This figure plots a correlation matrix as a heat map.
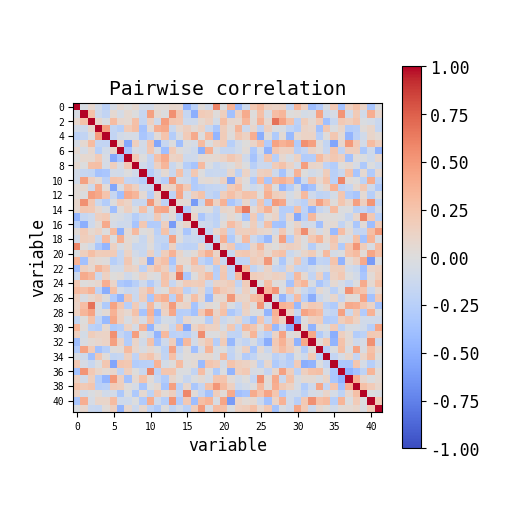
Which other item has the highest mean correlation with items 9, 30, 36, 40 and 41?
17
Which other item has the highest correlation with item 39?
15
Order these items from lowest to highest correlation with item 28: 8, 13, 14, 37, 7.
14, 37, 7, 8, 13
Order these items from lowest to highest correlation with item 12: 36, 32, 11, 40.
40, 32, 11, 36
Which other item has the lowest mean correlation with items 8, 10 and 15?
30
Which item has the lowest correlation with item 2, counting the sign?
34
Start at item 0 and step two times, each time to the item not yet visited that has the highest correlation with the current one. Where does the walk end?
38
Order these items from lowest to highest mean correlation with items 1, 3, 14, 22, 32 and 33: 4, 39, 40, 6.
39, 6, 4, 40
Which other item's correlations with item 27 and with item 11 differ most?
5
